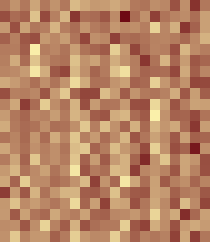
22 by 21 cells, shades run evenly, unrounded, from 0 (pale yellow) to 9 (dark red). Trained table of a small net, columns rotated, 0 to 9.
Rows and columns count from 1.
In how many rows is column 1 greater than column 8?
17
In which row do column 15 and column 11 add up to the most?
15
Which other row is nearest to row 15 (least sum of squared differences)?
6
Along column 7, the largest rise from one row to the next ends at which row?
10
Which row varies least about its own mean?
4
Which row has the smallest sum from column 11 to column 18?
12
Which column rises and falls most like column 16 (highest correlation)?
1
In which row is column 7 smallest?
9
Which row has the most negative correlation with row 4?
7
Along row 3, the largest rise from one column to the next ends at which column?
19
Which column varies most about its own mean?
13
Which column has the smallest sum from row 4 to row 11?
8
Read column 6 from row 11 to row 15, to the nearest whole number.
3 5 3 4 4
